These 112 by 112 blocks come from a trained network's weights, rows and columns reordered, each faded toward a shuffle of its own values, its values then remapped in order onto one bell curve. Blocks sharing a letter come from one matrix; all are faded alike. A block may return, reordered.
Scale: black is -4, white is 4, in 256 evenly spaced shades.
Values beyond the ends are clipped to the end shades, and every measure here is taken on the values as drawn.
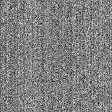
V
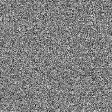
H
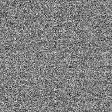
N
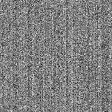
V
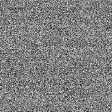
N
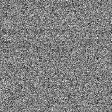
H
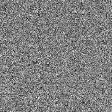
H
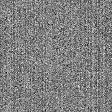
V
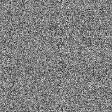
H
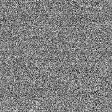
H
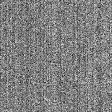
V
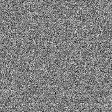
N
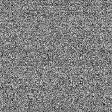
N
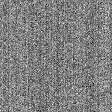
V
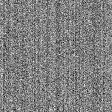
V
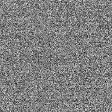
N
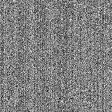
V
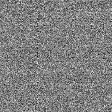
H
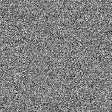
N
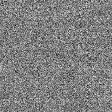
N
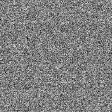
N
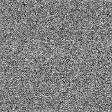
N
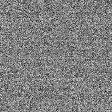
N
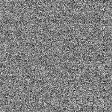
H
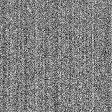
V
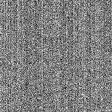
V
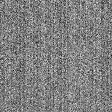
V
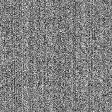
V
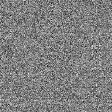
H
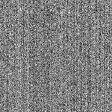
V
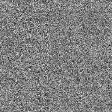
H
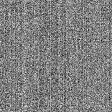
V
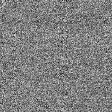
H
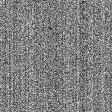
V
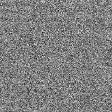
H
